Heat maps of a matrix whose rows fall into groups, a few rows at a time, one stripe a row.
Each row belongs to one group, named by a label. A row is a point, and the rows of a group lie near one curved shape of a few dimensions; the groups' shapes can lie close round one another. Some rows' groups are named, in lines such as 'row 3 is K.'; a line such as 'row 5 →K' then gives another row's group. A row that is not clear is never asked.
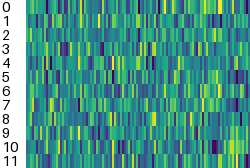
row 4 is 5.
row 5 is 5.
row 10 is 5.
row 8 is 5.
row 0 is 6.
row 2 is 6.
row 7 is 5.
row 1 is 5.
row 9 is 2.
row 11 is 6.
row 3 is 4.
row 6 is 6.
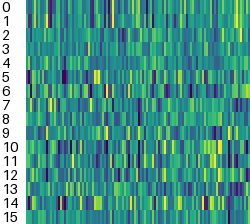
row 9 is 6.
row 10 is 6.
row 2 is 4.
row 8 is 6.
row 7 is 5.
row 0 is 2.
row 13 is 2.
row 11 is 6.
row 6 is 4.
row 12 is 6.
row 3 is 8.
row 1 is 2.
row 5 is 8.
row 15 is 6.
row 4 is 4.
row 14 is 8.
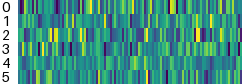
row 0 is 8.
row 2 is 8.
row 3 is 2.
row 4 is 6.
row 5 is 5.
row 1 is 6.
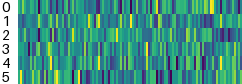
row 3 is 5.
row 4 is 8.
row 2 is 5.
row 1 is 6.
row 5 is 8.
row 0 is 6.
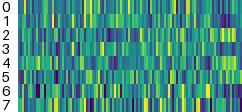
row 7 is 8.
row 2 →2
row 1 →5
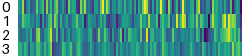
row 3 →4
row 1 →2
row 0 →8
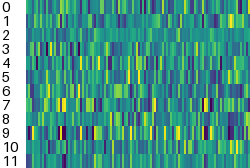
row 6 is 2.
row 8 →6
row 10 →2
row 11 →8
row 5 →6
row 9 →8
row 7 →8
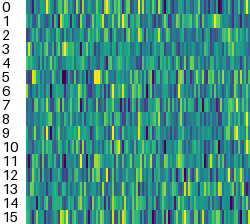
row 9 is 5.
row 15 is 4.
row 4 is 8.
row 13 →6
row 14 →5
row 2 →6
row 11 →8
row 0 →6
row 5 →8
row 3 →8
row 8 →6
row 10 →6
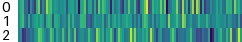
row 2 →6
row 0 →5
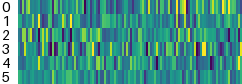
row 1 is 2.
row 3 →8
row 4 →6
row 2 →2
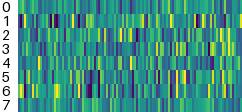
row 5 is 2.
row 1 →8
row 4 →6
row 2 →6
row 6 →8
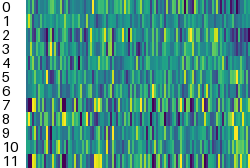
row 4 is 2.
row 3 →5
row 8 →8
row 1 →8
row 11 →8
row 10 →5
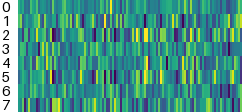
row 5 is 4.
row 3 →2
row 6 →6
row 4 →5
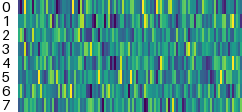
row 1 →4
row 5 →6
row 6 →2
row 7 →8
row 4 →4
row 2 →8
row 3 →2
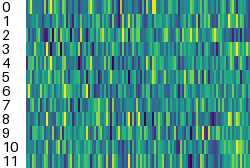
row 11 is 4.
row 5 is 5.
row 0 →5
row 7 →2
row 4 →5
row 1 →6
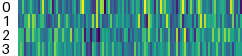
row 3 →8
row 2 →2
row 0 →4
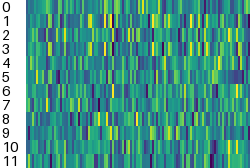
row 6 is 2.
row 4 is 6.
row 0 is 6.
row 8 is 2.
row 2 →6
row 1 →4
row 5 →5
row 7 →2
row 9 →8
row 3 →4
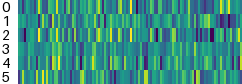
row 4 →4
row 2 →6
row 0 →6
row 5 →5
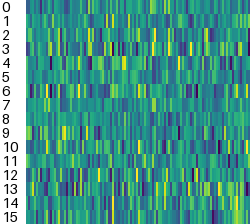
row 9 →8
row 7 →4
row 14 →2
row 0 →8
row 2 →8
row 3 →4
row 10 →6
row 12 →2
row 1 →4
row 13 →6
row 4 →5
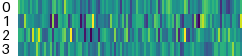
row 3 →4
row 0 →6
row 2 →2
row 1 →8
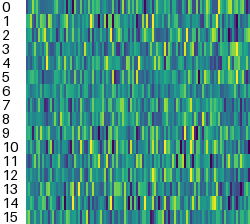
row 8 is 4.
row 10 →4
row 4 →6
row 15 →8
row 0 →6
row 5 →6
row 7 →4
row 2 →6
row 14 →6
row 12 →4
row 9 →2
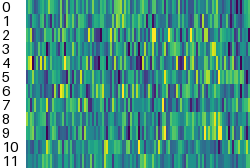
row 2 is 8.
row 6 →4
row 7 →4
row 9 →6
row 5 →6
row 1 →5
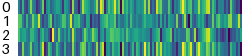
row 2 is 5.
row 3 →4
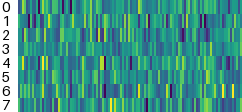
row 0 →2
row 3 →8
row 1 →5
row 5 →4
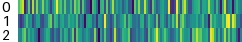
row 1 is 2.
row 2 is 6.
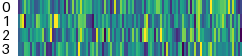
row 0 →6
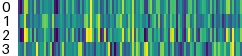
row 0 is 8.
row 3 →4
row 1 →2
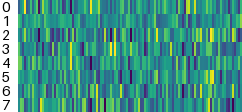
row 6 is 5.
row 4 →2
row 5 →6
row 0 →2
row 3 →5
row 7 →2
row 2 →6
